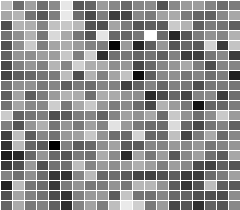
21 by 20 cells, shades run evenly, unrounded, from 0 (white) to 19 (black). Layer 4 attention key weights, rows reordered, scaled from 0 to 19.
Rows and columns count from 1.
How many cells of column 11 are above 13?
3
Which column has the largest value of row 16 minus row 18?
1
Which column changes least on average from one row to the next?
4
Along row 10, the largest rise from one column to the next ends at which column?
13
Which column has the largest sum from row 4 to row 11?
12
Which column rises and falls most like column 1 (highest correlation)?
19
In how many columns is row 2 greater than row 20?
7
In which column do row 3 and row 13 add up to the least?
15
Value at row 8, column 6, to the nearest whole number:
5
